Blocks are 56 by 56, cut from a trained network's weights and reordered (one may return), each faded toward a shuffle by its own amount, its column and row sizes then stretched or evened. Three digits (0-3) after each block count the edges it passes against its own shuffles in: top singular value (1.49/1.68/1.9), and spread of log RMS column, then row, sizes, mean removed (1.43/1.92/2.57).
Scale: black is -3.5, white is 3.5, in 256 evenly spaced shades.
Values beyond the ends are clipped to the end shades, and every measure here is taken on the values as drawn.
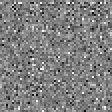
2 1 0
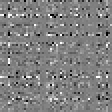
0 3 3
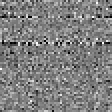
3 1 2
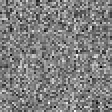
2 0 1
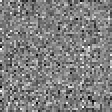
1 2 1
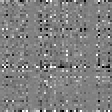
1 3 3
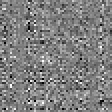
3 3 1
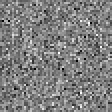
0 1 1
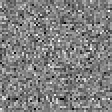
1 0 1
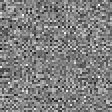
3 0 1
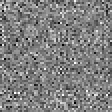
0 1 2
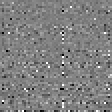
1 1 3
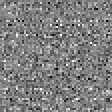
0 1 3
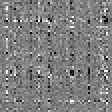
1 3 2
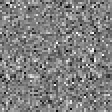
2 1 1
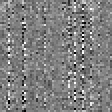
2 3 0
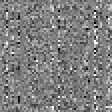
2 3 1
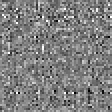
1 2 2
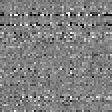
3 0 3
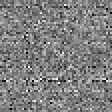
2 1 2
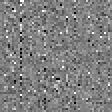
0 2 0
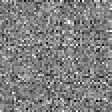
3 0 2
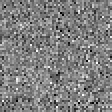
1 1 0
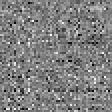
1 2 2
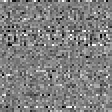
0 0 3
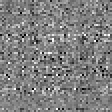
0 1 3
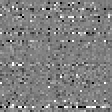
3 1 3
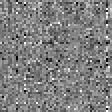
1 2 1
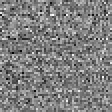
2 0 1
